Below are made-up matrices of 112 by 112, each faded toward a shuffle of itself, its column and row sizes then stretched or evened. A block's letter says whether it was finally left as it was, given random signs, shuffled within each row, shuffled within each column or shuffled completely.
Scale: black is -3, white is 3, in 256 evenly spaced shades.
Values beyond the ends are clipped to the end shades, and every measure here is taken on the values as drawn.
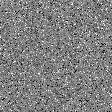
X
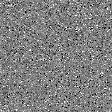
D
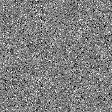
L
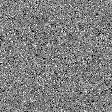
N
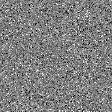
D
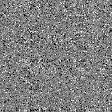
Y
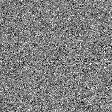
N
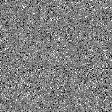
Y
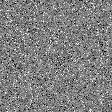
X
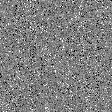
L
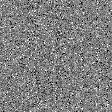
L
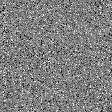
L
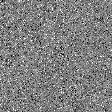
L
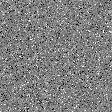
X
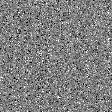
L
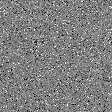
X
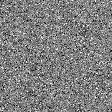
X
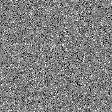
L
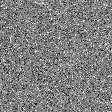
X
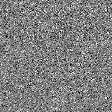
Y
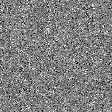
L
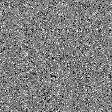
Y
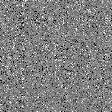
Y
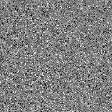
Y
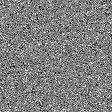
X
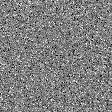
X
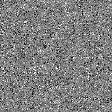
Y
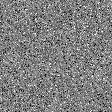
X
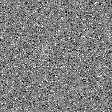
N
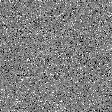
N
